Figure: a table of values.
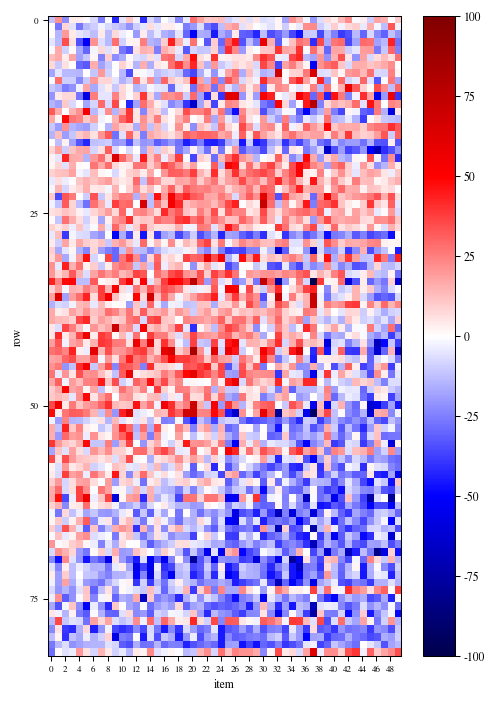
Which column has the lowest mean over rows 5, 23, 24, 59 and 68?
37
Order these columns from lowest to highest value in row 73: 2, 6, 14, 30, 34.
34, 14, 6, 30, 2
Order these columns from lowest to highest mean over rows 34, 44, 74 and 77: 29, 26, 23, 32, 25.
32, 26, 29, 25, 23
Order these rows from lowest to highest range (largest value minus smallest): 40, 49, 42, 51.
49, 40, 42, 51
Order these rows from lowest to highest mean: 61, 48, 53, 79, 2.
79, 2, 61, 53, 48
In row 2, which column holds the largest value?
2
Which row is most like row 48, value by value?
13
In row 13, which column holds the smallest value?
44
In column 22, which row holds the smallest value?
69
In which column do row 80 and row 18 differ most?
9
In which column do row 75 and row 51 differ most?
30
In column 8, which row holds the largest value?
36
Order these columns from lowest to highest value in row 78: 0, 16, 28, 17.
0, 28, 17, 16
